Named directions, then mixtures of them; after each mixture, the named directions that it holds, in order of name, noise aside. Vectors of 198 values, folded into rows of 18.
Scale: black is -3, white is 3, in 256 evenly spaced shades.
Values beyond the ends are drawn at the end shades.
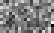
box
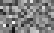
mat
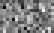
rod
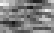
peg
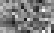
box, peg, rod.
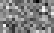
mat, peg, rod.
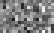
box, rod.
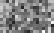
box, peg, rod.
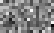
box.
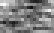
peg.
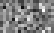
rod.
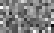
box, mat.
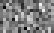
rod.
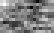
peg.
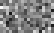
box, mat.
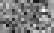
mat, peg, rod.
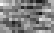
peg.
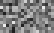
mat.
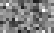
peg, rod.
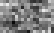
box, peg, rod.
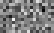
mat, rod.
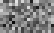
box, mat.
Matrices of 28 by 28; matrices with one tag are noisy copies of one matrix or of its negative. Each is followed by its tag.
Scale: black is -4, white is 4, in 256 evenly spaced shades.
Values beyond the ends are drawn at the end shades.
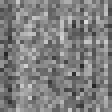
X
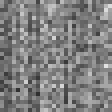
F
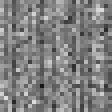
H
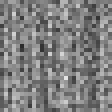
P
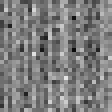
P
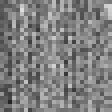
F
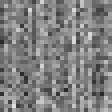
H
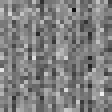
H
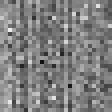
F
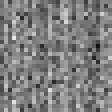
P
